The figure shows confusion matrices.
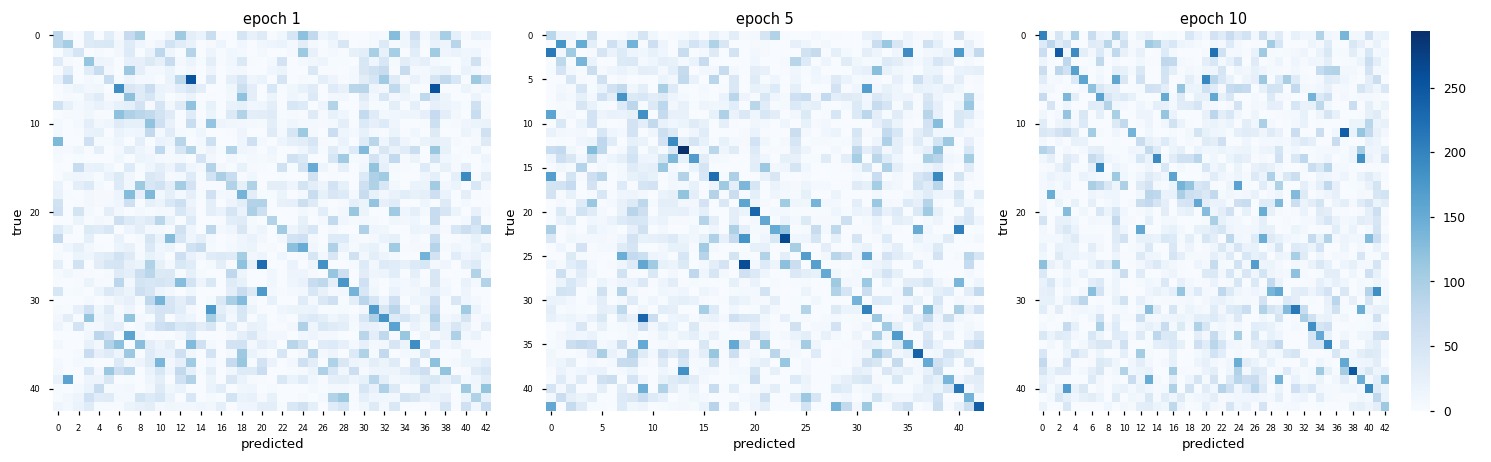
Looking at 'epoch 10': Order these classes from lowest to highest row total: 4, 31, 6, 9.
9, 4, 6, 31
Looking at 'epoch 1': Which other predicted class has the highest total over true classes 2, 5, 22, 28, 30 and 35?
13
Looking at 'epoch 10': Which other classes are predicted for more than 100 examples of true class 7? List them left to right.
3, 15, 21, 33
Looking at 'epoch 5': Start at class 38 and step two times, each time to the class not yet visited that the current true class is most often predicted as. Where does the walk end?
4
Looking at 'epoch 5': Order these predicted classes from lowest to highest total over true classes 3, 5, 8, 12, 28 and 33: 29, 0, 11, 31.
0, 29, 31, 11
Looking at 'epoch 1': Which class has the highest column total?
37
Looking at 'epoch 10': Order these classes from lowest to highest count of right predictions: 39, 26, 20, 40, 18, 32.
18, 32, 20, 39, 26, 40
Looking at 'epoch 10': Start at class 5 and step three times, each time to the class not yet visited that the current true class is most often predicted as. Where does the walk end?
31
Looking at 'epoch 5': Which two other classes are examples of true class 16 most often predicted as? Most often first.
38, 0
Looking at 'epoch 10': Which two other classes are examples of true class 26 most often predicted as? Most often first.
0, 9
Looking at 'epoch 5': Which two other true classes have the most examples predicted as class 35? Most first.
2, 29
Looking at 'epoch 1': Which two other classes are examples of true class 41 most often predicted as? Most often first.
28, 27
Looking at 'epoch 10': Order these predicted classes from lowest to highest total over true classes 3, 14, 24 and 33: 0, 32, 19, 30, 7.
30, 0, 32, 19, 7
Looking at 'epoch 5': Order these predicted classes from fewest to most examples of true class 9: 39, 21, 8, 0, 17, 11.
39, 8, 21, 11, 17, 0
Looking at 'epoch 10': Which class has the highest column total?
21
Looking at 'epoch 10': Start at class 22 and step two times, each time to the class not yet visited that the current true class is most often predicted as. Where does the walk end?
36
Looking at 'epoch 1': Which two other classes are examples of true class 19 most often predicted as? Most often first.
31, 20
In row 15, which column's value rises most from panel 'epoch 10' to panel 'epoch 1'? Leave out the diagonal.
25
